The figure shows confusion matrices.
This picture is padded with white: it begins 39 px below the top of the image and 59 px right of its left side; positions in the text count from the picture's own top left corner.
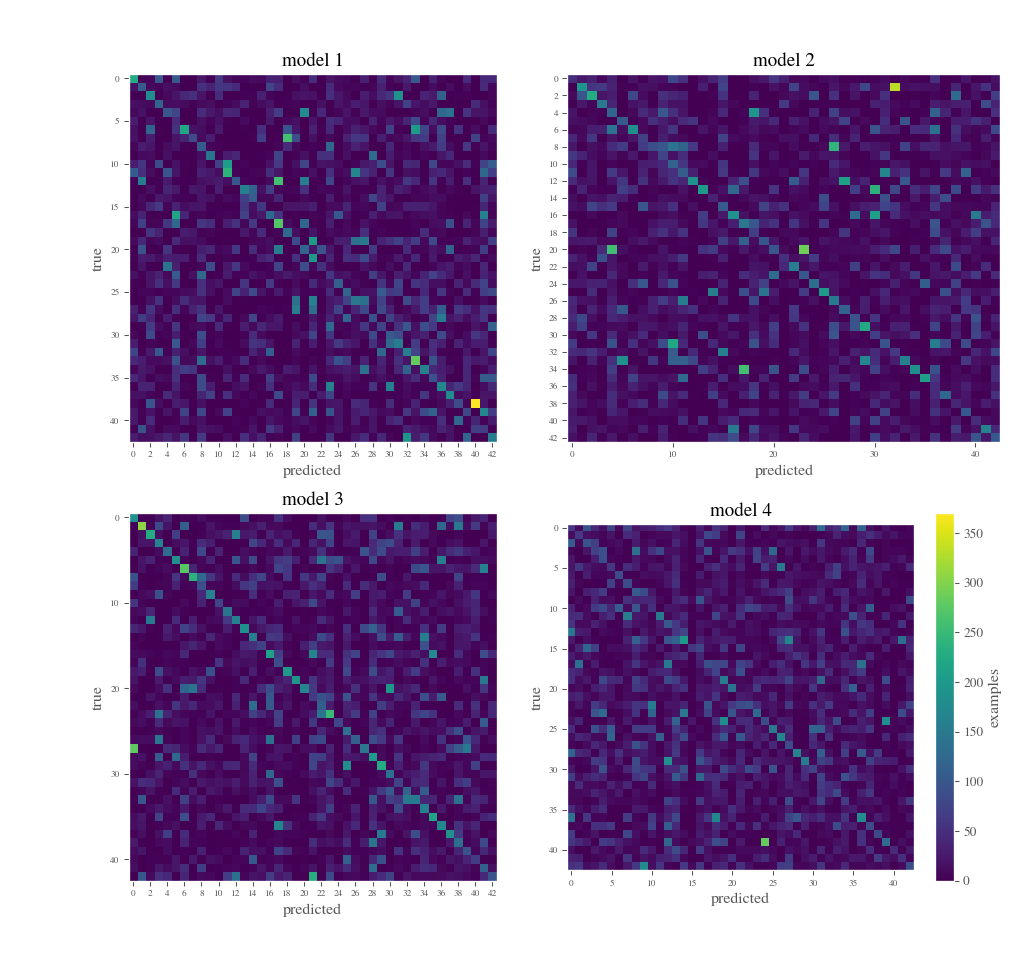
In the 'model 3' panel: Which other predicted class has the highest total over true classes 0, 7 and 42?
21
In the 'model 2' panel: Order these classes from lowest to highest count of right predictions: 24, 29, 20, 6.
20, 24, 6, 29
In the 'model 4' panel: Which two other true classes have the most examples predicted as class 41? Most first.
14, 23
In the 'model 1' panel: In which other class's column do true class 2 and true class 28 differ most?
31
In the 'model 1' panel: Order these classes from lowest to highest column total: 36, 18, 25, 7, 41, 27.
7, 18, 25, 27, 36, 41
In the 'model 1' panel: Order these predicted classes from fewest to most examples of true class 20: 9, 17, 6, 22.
6, 9, 22, 17
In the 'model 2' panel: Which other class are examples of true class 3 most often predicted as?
41
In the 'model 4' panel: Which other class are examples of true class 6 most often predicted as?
33
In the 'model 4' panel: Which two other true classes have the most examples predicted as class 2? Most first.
15, 0
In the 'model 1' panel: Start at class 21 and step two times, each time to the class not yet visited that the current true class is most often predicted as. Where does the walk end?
19
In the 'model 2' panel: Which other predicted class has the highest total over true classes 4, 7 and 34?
17
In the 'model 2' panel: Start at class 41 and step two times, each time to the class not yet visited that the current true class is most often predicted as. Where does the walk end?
30
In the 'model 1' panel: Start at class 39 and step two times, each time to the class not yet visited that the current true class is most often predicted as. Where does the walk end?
1
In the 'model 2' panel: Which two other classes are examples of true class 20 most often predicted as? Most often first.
23, 4
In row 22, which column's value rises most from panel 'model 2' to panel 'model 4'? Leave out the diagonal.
10
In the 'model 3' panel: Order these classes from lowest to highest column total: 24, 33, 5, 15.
24, 15, 5, 33
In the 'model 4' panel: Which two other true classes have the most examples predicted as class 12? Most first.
29, 17
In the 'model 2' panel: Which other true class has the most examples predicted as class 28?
16
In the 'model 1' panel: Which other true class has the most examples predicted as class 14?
13
